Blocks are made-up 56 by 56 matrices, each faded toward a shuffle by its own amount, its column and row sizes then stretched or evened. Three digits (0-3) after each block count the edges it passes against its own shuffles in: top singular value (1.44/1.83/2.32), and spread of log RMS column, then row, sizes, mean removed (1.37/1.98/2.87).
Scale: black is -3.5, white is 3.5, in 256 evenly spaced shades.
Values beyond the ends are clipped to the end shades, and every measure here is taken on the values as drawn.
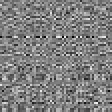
3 0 3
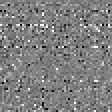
1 1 2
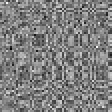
3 2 0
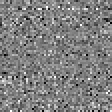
1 0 2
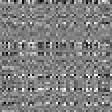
3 2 3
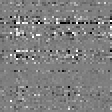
2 1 3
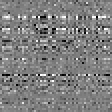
3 1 3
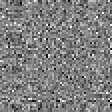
2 0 1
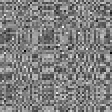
3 0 1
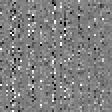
0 3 0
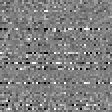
2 1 3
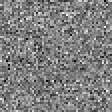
1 0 1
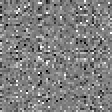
2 2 0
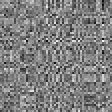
3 2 1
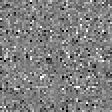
0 1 1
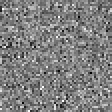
0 0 1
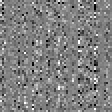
2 3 0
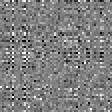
3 2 2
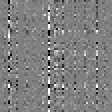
3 3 1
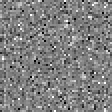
1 1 0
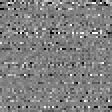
1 0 3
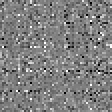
1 2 2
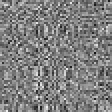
3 2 0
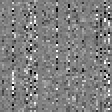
0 3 0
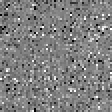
0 1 1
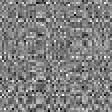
3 0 2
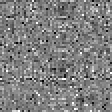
2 0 1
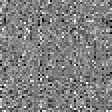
2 2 1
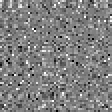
2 0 1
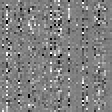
1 3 1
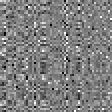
3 2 0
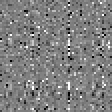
2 2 1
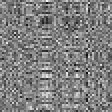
3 2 0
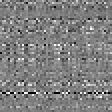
3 0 3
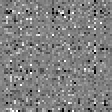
1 2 2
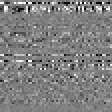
3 0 3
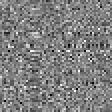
2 0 2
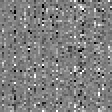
0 3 1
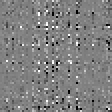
0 3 2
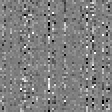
0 3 0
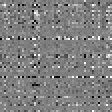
2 2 3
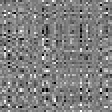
3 3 2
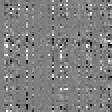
1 3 2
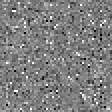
0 1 0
